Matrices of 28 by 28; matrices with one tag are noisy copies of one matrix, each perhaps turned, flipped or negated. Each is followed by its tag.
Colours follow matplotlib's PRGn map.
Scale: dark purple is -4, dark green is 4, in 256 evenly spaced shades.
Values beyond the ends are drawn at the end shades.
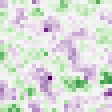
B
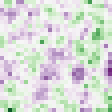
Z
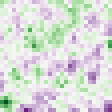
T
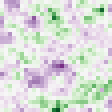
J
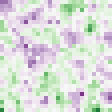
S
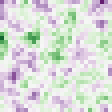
Z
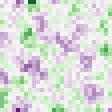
B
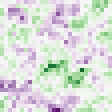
J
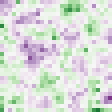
S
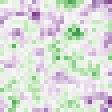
Z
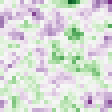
Z
